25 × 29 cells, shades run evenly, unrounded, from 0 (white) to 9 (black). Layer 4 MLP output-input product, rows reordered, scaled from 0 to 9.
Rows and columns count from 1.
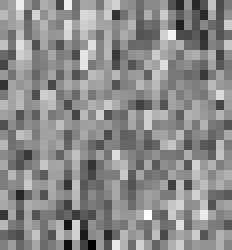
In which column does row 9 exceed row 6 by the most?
7
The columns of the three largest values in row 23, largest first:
9, 11, 29
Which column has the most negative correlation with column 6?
18
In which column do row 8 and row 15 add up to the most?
26
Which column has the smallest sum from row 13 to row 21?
10
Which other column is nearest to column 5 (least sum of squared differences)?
8
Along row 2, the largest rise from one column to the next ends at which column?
15
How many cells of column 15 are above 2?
22
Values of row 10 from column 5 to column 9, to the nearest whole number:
6 2 2 5 4
